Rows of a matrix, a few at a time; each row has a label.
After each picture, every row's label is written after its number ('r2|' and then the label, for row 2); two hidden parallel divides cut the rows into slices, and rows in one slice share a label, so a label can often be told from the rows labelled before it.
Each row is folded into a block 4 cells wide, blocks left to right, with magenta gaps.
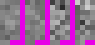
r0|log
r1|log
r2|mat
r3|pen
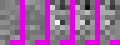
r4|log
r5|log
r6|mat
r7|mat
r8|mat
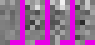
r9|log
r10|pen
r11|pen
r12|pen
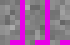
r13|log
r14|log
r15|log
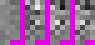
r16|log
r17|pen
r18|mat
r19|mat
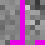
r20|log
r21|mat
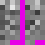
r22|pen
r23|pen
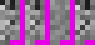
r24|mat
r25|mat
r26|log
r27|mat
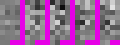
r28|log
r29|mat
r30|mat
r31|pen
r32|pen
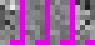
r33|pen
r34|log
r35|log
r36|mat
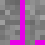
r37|log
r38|log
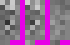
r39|pen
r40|pen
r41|log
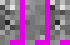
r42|pen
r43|log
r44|pen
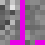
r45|pen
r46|log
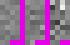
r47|log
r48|log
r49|pen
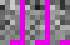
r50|pen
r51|mat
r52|mat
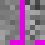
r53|log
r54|mat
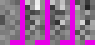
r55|log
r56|pen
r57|pen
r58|mat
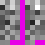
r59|pen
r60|pen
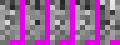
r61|mat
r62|mat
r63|mat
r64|mat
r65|pen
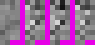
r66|log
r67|mat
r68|mat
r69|mat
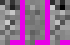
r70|mat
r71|log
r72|mat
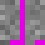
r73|log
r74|log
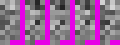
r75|pen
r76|mat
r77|mat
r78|mat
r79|pen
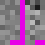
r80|log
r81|mat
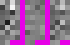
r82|pen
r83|log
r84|pen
